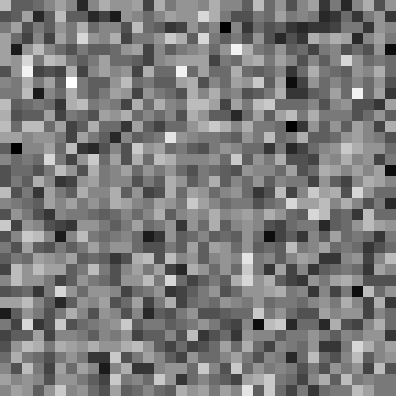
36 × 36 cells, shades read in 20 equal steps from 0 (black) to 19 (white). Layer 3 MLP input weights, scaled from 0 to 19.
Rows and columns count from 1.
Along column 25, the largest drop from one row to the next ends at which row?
14
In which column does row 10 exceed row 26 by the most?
18
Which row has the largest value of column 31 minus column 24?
30
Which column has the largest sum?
3
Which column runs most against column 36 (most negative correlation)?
12
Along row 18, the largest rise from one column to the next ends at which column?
33
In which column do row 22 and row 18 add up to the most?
8
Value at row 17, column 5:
10
